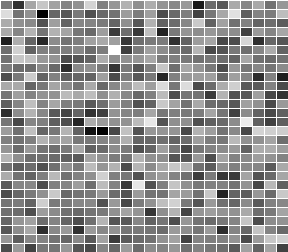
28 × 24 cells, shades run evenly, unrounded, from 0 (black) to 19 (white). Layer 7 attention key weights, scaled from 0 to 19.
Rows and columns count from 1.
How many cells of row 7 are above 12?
5
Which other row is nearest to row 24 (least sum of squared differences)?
16
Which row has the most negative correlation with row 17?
14
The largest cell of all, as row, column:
6, 10
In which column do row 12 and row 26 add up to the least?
19
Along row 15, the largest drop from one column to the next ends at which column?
12
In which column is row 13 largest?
3
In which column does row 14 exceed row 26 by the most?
21
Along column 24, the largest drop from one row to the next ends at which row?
28
